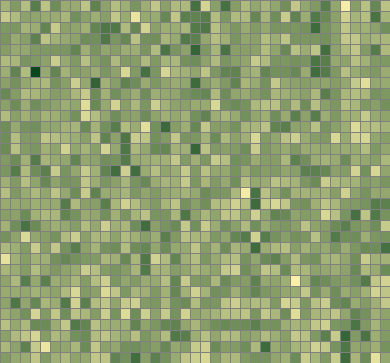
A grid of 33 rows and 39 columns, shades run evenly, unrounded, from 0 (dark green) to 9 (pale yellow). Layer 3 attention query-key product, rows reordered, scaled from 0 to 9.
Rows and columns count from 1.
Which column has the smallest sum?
20
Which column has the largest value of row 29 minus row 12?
17
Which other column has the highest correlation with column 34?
23
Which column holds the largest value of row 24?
1
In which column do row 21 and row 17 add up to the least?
15
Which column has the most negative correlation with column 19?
14
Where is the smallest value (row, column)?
7, 4
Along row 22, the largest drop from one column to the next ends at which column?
27
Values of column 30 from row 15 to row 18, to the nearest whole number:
3 5 6 6
